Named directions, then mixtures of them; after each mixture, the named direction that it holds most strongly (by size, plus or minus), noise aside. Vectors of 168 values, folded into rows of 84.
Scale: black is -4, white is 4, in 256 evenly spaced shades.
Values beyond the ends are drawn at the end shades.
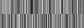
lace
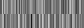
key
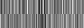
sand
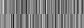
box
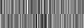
sand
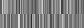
key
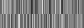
lace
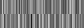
key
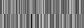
key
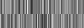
lace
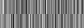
box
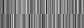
box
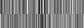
sand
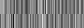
box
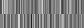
key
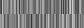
key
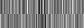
sand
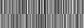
sand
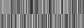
lace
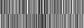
sand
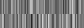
key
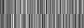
box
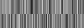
lace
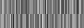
box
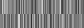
key
